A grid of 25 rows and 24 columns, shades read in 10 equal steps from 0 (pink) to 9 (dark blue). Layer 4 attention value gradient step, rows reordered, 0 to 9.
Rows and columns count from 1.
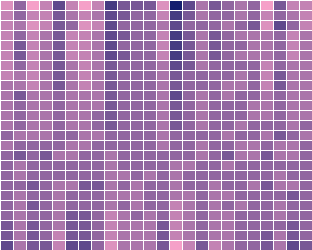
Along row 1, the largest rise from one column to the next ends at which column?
14
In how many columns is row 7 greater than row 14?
6
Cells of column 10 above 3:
19
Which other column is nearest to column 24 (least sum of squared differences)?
4
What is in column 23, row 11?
3
